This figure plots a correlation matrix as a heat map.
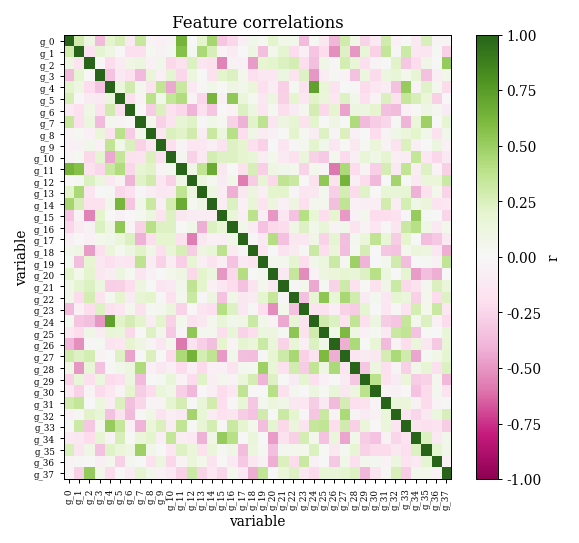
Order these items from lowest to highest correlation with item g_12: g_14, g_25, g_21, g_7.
g_14, g_7, g_21, g_25
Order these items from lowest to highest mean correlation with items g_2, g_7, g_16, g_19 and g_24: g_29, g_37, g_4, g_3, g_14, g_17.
g_29, g_3, g_17, g_14, g_4, g_37
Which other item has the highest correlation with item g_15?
g_34
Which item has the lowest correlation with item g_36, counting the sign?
g_20
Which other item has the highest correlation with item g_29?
g_30
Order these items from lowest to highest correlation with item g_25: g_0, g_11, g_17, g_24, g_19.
g_17, g_0, g_11, g_19, g_24
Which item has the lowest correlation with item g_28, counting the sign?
g_1
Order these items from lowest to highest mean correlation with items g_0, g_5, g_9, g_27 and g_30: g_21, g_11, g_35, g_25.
g_21, g_35, g_25, g_11
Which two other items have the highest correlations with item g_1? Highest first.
g_11, g_13
